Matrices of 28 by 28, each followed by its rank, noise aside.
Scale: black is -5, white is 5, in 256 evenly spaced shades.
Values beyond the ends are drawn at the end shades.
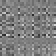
two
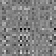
two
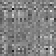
three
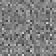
four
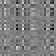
one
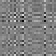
one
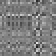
two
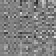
four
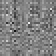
four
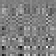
two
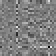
three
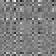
one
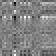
one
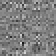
four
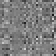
three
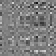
four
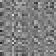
three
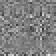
three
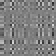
one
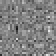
four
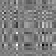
two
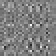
three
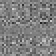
four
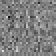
four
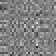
four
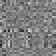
three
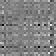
two
